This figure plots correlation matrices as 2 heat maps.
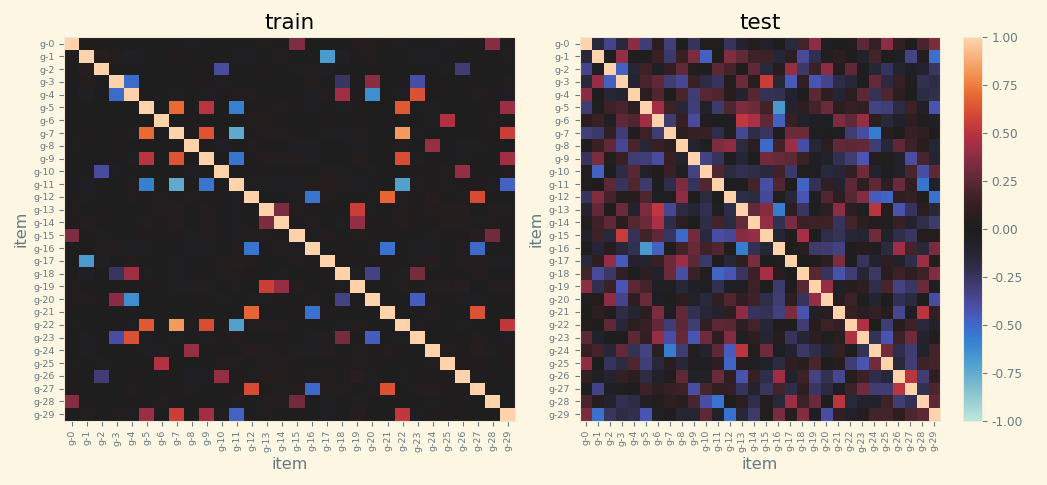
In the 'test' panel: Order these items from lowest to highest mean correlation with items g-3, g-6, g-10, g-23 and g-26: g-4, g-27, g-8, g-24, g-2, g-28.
g-28, g-2, g-24, g-8, g-4, g-27
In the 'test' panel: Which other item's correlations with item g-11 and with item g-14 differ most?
g-15
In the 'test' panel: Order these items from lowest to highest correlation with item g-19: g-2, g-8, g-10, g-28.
g-8, g-10, g-2, g-28
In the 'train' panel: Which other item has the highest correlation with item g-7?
g-22
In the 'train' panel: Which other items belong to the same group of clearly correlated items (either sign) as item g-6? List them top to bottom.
g-25
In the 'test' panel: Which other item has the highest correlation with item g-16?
g-26
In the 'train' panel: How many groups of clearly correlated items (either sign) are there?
9
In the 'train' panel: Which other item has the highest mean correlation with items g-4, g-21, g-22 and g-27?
g-12
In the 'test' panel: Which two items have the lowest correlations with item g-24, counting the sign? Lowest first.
g-7, g-12
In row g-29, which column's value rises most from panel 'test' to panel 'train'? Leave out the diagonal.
g-5
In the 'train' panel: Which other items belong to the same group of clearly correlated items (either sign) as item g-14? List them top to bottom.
g-13, g-19
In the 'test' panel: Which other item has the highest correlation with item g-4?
g-0
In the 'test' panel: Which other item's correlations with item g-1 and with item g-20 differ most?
g-3
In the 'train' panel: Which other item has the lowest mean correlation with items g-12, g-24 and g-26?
g-16
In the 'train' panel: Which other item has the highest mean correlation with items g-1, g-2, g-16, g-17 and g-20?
g-3
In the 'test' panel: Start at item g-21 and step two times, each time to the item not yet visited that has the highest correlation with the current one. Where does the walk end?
g-17
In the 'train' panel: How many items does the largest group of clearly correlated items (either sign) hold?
6
